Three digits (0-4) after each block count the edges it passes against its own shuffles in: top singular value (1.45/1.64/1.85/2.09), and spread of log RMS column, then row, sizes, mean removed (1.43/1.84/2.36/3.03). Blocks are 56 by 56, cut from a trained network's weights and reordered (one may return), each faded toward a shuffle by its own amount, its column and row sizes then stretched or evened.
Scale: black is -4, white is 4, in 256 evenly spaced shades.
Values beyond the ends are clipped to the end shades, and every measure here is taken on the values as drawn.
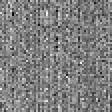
3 1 0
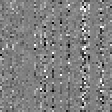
0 4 0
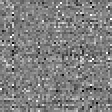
1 2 1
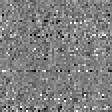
0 0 3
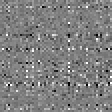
3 2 3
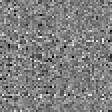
1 1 2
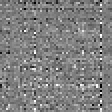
2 3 2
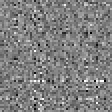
2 2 2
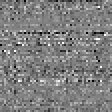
2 0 4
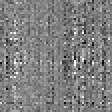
3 3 2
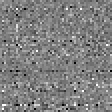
0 1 2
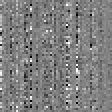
2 4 1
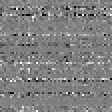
2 1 4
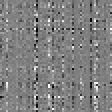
4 4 2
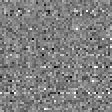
0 0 3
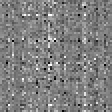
2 3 2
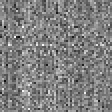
2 0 1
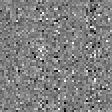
1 3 1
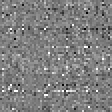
1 2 2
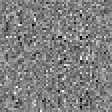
3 2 0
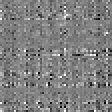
3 2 4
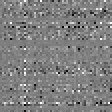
1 2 4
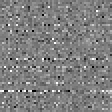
1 1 3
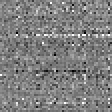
3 2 2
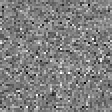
0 0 1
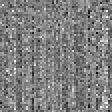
3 2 0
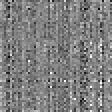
4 3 2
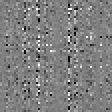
1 4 1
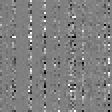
2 4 1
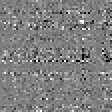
0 2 4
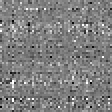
1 2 3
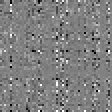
1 4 2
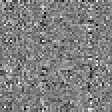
2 2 2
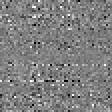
1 2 3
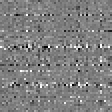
2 1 4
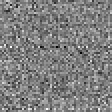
2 0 1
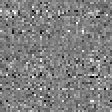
1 2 3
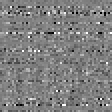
0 0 4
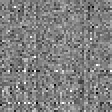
1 0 2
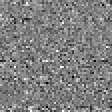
0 1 2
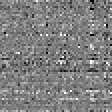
2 2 3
